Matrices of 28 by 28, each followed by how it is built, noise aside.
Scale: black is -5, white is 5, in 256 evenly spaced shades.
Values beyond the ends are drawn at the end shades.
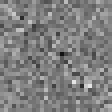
banded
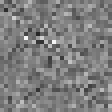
banded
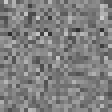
low rank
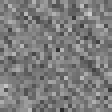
Toeplitz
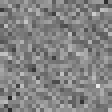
Toeplitz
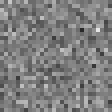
blocks
